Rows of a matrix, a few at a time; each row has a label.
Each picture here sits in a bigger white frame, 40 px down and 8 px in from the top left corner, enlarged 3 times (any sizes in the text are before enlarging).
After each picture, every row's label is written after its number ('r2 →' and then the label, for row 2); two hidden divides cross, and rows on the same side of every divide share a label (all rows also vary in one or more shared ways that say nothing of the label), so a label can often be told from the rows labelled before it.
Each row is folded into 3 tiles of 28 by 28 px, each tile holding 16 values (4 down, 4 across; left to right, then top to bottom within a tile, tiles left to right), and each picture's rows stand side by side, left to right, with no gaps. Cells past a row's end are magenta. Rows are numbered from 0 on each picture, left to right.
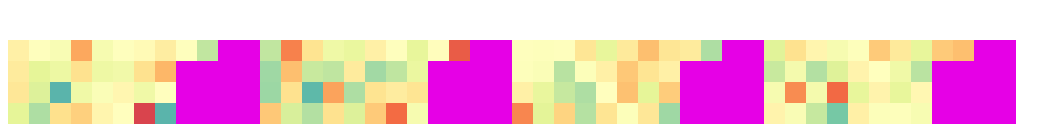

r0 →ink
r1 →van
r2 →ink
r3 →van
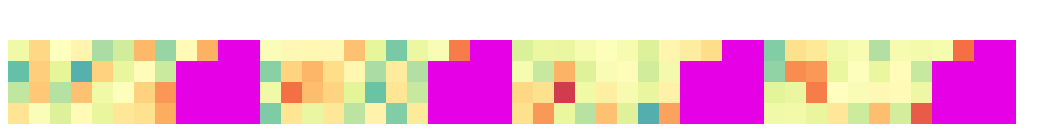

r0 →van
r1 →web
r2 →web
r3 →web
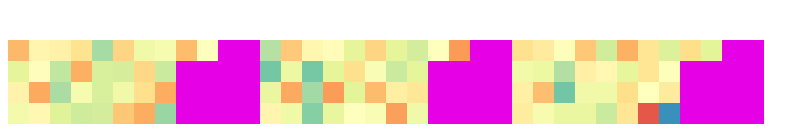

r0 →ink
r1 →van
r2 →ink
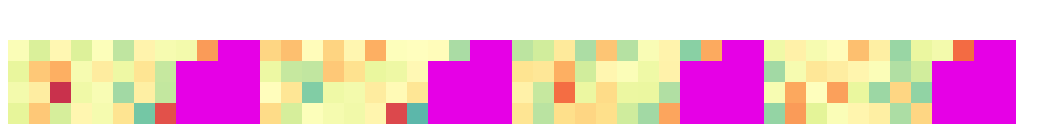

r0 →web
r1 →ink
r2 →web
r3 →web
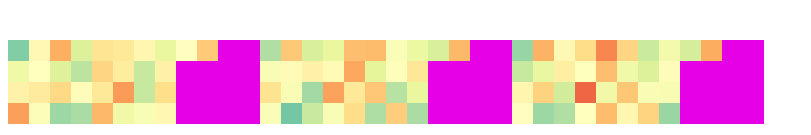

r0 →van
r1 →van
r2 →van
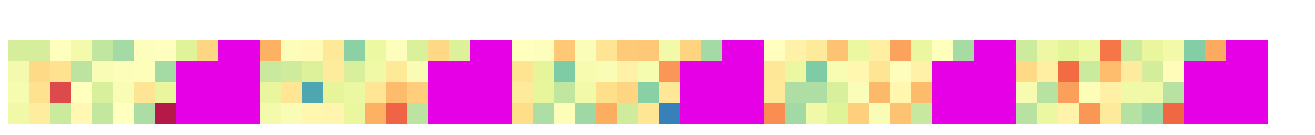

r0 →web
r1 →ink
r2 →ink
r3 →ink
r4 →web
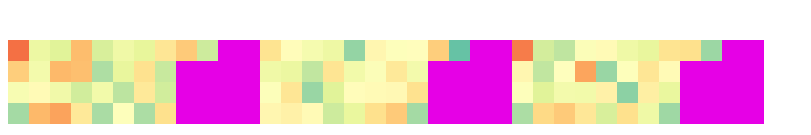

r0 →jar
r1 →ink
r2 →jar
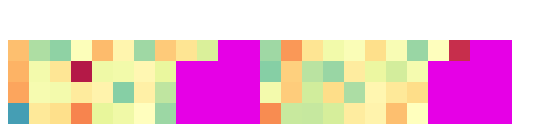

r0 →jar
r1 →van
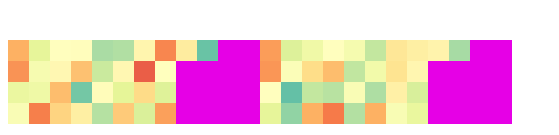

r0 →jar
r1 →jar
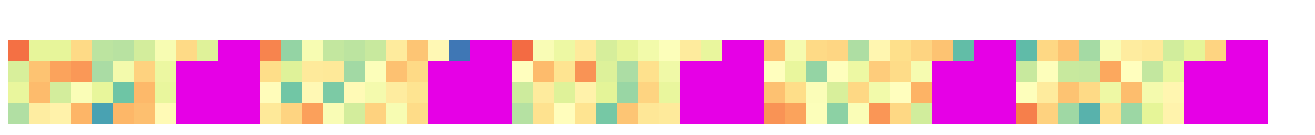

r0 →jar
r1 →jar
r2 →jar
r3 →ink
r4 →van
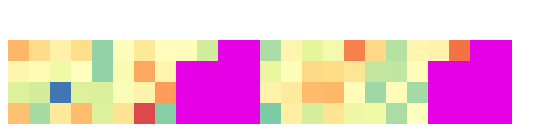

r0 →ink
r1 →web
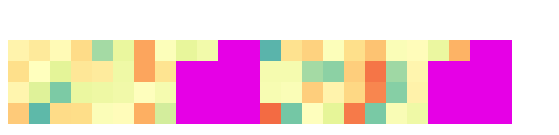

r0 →ink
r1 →van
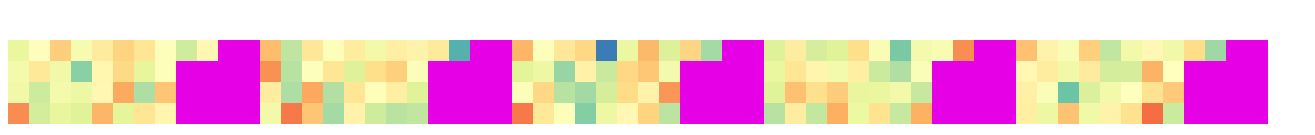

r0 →van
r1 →jar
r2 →ink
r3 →web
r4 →ink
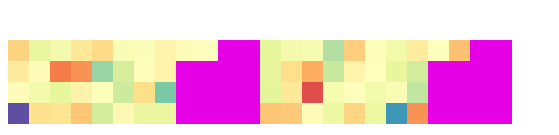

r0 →jar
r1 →web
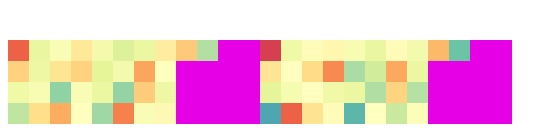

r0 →jar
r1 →jar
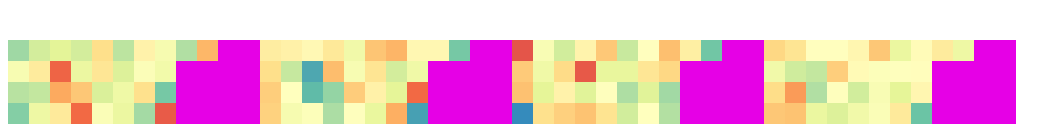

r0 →web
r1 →ink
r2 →jar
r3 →ink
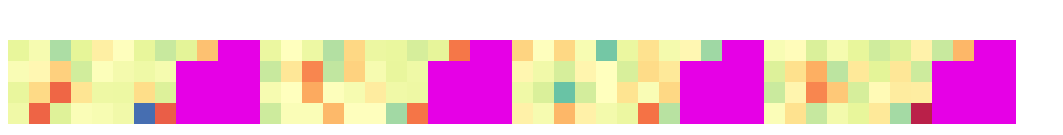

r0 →web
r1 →web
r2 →ink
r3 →web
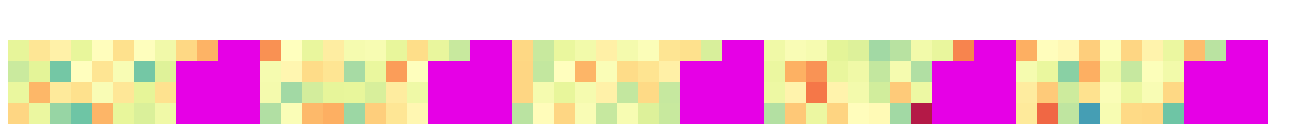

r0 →van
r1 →jar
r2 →jar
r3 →web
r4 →ink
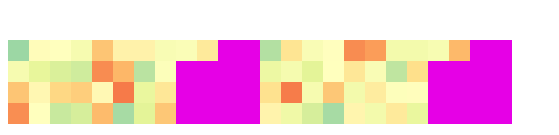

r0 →van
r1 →van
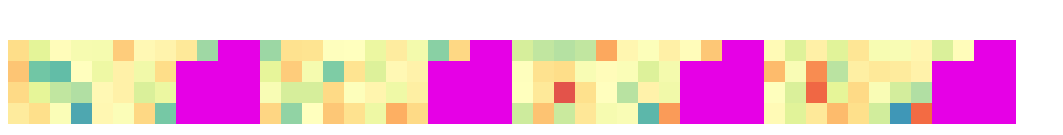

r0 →ink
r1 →van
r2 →web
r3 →web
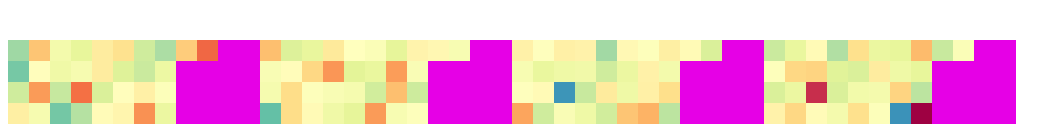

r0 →van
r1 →jar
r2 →ink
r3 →web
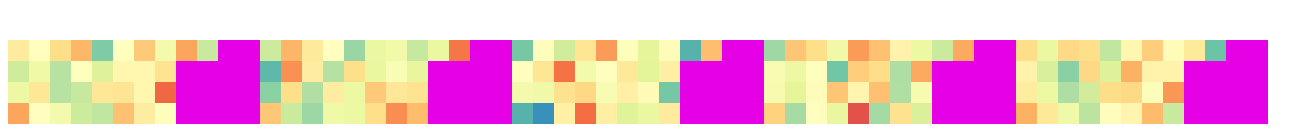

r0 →ink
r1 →van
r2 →web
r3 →van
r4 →ink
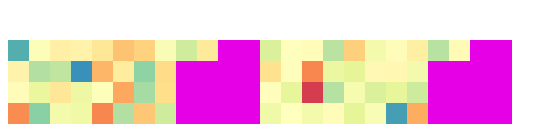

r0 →van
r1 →web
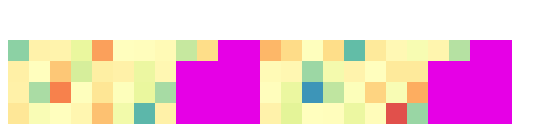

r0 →web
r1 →ink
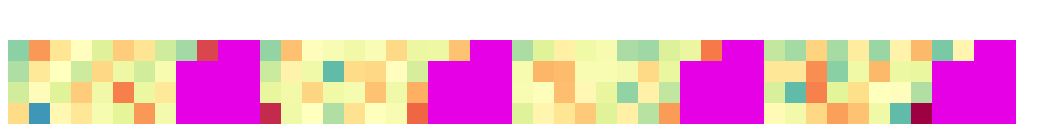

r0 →van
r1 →van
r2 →web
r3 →web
